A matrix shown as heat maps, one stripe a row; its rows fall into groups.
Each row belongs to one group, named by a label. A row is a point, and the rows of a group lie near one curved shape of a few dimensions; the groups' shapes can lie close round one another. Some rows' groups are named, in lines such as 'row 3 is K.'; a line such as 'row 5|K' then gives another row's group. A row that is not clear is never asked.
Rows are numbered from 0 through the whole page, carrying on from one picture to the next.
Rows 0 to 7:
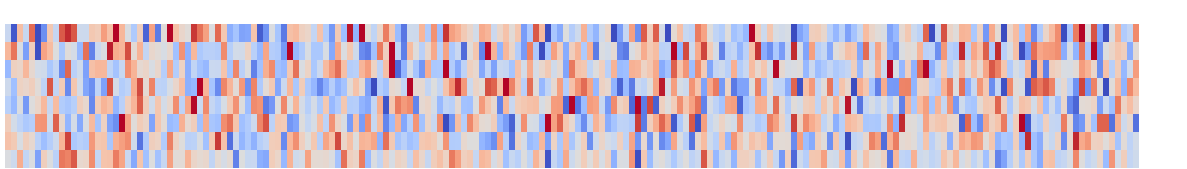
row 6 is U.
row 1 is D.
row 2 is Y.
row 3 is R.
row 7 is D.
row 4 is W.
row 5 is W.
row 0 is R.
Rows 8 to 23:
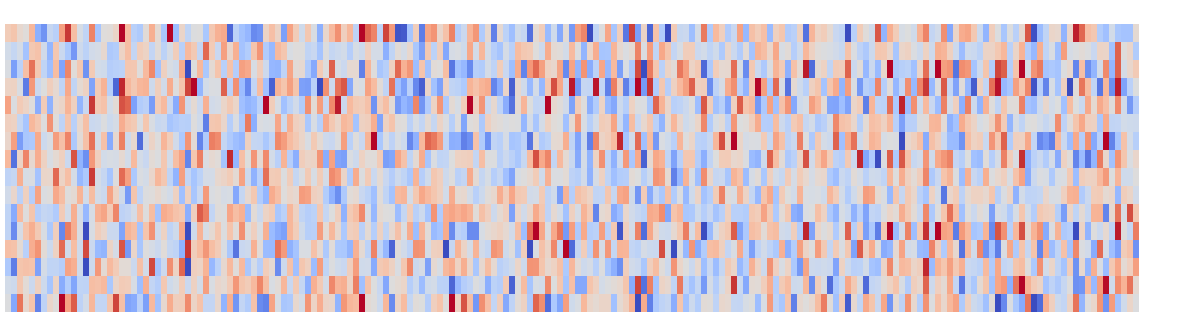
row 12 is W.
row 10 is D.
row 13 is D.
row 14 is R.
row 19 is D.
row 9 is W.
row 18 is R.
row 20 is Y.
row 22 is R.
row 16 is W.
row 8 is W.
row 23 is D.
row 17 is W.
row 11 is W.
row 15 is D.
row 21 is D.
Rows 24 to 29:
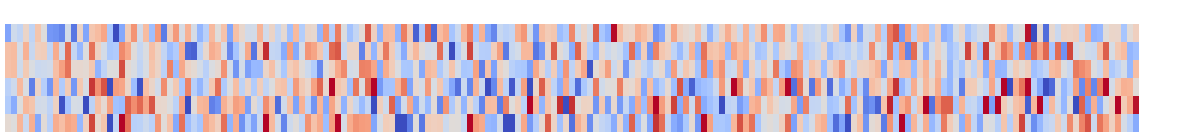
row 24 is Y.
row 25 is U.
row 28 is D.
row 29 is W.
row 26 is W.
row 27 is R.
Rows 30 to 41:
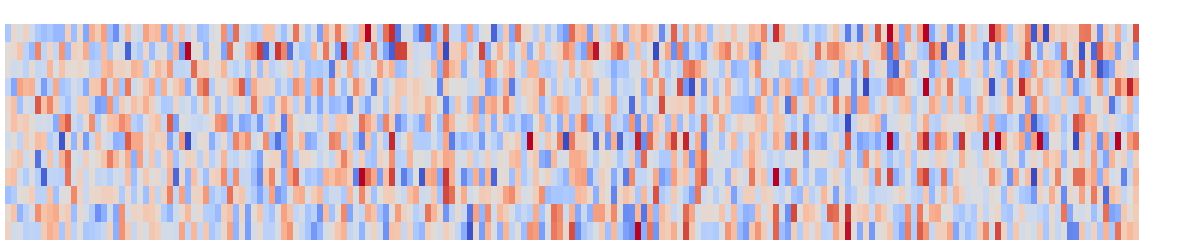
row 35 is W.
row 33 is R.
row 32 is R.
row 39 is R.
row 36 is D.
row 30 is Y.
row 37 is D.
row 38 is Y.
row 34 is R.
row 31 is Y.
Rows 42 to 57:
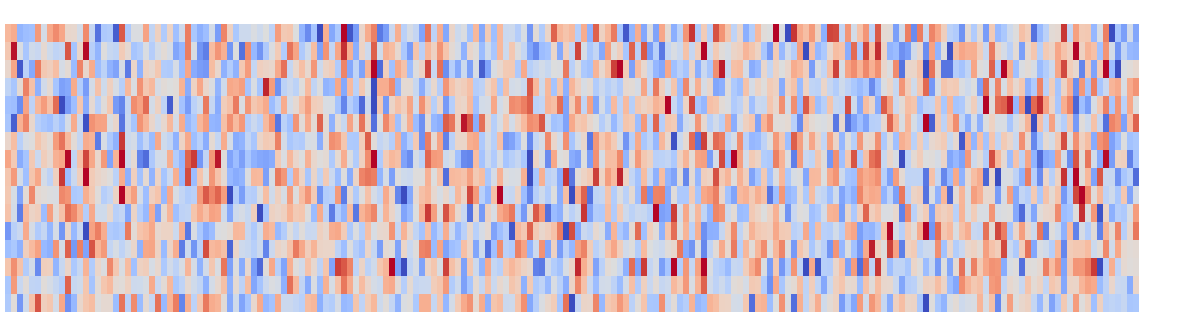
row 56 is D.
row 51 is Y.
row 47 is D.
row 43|D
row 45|D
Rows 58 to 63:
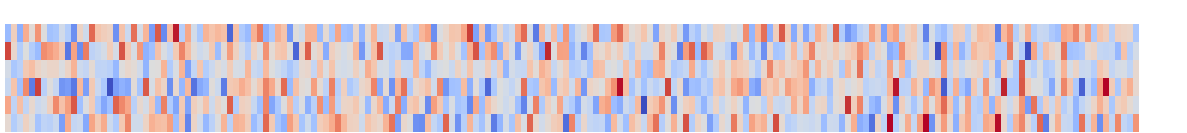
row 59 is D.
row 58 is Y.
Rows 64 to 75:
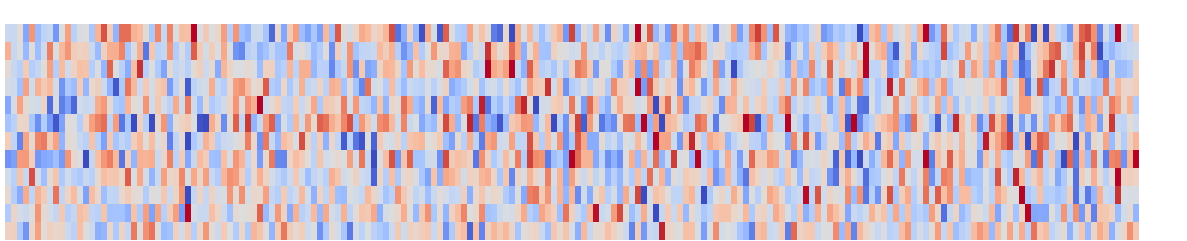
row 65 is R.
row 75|R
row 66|R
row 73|D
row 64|W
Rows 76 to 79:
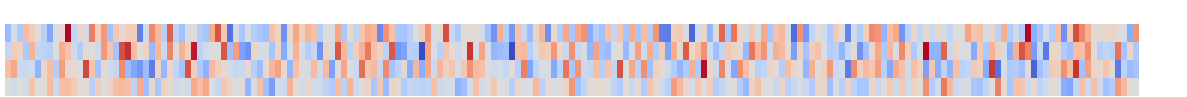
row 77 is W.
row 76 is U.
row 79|R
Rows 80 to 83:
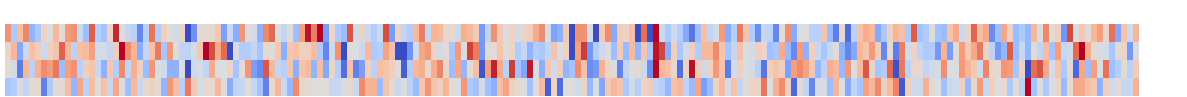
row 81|Y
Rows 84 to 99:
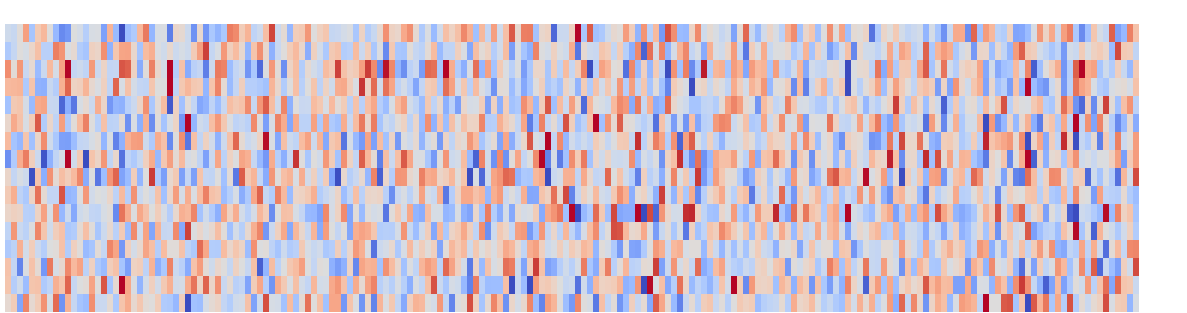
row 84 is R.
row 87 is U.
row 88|R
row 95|Y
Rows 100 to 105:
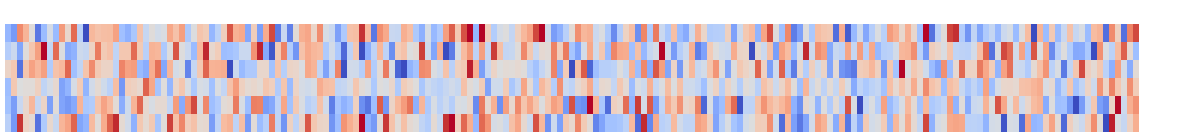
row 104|W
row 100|D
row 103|R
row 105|D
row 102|Y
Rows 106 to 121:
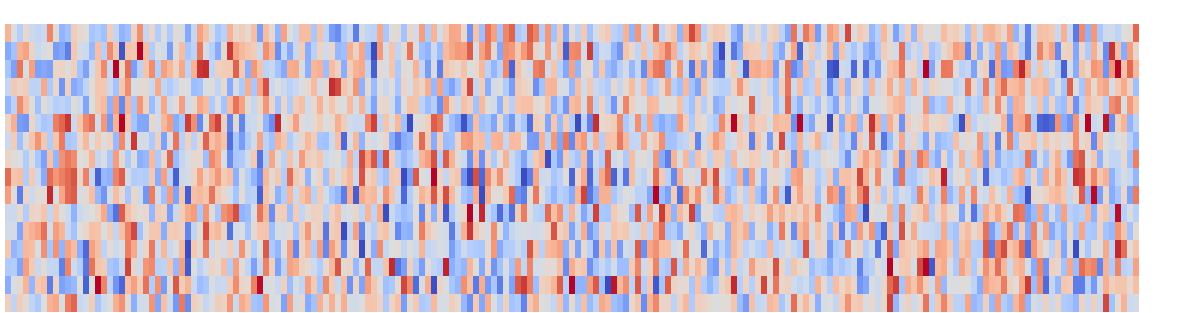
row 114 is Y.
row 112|Y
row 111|R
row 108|R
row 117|Y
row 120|Y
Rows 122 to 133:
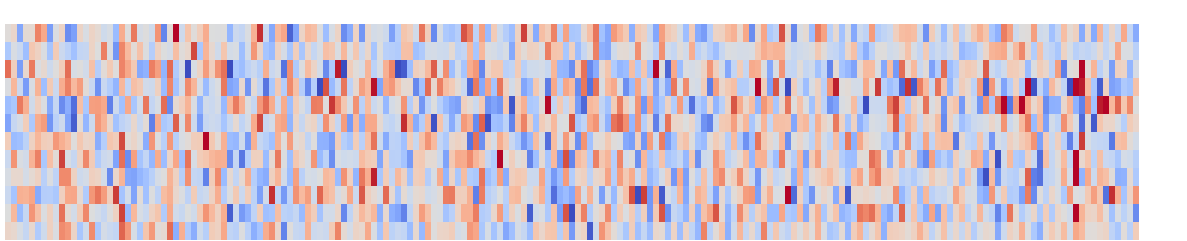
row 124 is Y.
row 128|R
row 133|W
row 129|Y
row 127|Y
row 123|W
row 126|R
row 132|Y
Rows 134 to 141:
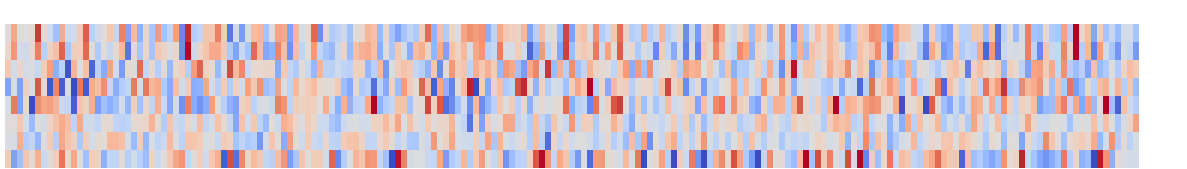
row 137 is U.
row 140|D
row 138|R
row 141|D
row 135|Y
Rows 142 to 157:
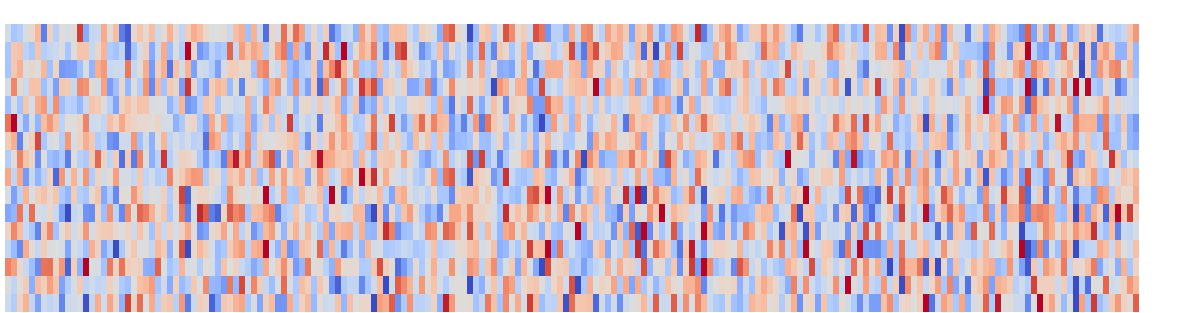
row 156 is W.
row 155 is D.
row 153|D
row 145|Y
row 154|D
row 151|D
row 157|D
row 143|Y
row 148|D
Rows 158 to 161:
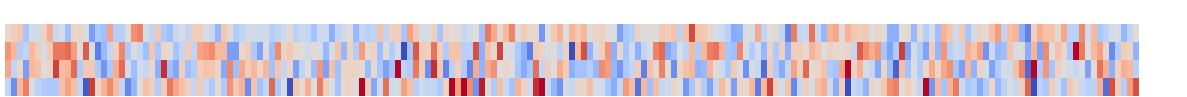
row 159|Y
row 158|R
